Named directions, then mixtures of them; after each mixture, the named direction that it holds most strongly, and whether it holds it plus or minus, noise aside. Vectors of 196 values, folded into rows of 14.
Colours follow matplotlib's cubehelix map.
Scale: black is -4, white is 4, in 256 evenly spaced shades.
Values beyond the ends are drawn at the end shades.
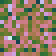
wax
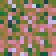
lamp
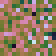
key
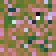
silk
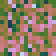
lamp, plus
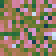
key, minus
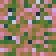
wax, minus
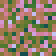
key, minus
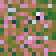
silk, minus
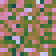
wax, minus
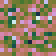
silk, plus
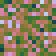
wax, plus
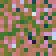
key, minus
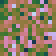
key, minus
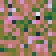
silk, minus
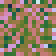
wax, minus
